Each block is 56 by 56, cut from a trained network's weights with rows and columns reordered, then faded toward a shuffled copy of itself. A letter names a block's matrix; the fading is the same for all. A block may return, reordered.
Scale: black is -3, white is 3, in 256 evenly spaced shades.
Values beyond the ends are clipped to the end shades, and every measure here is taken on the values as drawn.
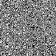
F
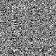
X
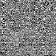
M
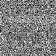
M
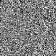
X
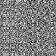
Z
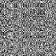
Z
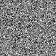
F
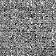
M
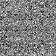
M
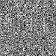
F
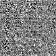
M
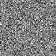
F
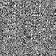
X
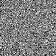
F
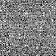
M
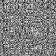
Z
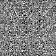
M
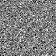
F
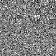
X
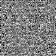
M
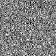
F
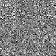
F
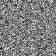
F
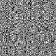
Z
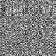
Z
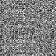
Z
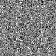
F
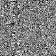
X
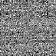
M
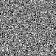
X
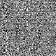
M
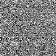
M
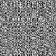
Z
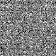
M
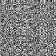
Z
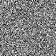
F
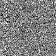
F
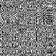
Z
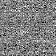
M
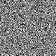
X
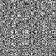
Z
